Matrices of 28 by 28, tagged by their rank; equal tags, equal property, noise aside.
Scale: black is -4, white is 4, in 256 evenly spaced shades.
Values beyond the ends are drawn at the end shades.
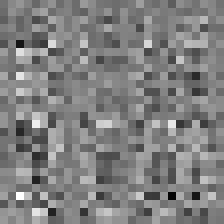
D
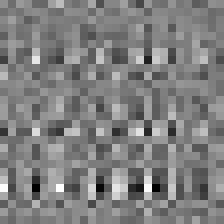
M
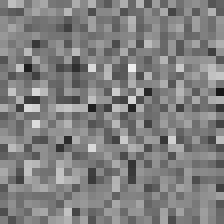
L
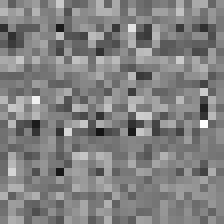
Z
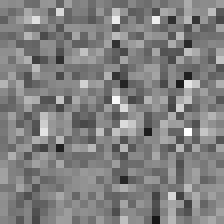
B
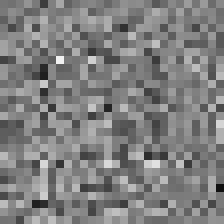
B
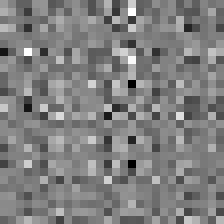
L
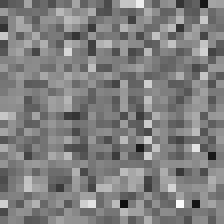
Z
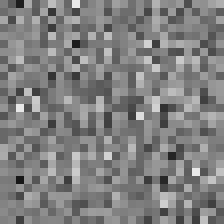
B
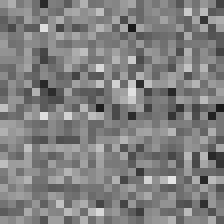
B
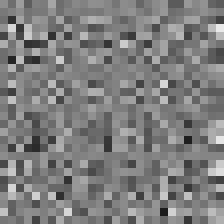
Z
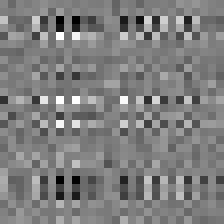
M
